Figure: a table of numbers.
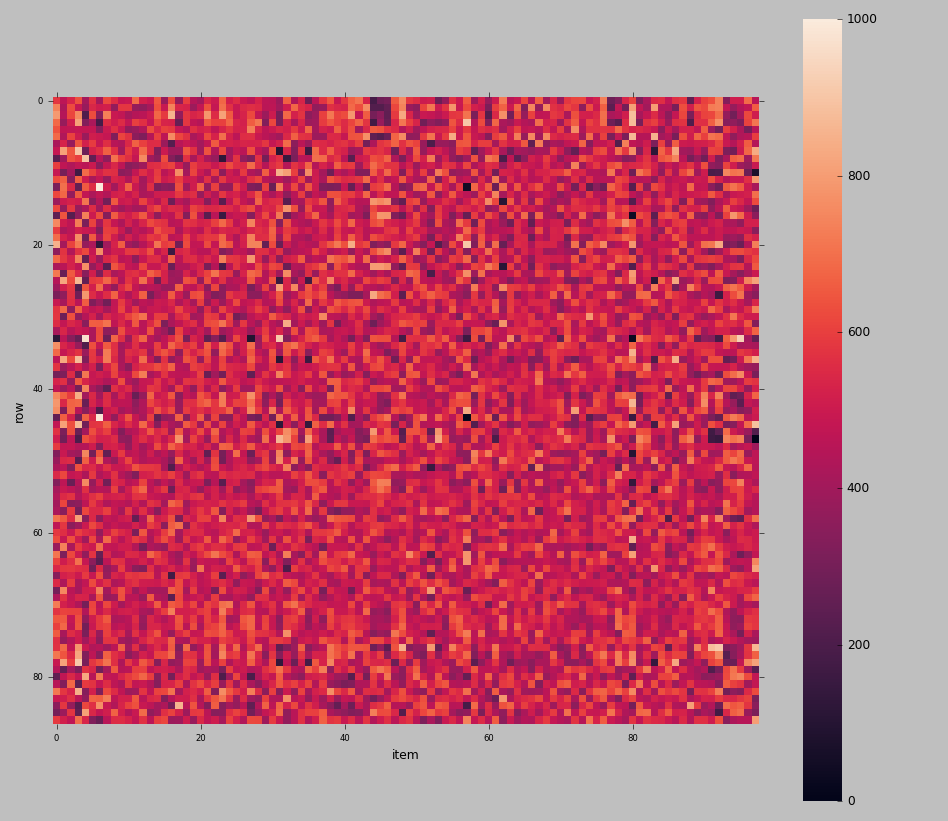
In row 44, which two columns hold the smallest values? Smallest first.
57, 80
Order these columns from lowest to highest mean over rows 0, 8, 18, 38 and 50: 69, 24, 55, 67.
55, 24, 69, 67
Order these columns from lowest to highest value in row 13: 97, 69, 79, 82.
69, 82, 79, 97
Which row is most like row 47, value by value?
10
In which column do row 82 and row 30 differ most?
3
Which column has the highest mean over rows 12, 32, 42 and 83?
6
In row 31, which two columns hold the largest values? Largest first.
32, 62
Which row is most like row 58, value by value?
41
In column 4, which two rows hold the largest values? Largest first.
33, 8
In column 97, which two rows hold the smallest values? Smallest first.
47, 10
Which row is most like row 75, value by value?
37
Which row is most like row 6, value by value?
51
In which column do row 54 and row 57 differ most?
83
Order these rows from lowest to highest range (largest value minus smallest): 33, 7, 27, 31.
31, 27, 7, 33
